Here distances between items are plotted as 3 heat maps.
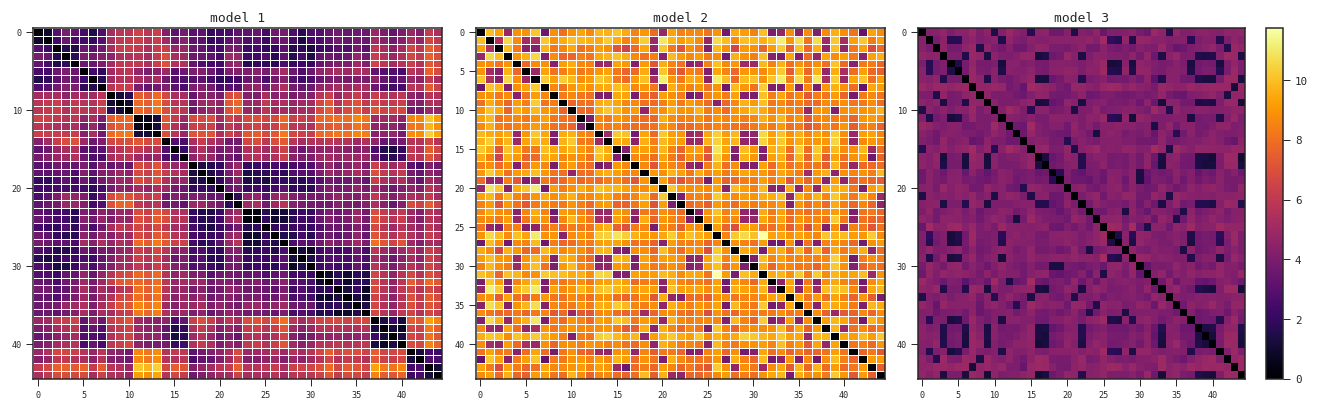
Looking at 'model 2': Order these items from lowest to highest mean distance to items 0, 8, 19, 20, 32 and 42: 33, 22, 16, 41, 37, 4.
37, 33, 41, 4, 22, 16
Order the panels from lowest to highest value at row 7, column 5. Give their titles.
model 1, model 3, model 2
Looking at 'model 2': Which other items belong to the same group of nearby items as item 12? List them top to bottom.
11
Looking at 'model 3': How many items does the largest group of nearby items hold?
11
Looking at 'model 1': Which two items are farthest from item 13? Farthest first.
43, 44
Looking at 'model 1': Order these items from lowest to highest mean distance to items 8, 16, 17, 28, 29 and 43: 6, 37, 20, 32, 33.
20, 6, 33, 32, 37
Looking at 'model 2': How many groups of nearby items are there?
8
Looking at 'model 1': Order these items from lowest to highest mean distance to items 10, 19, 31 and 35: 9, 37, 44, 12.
9, 44, 37, 12
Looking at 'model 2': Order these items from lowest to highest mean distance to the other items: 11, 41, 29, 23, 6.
41, 23, 29, 11, 6
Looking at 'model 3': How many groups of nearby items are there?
11
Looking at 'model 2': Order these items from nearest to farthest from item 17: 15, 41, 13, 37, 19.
13, 41, 19, 37, 15
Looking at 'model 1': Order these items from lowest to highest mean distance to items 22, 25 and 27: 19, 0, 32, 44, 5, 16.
19, 0, 32, 5, 16, 44
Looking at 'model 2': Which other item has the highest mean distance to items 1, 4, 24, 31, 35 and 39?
26
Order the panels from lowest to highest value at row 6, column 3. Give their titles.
model 3, model 1, model 2
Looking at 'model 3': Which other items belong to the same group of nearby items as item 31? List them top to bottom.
25
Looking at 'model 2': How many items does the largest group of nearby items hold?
10
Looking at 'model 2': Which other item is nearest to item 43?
16
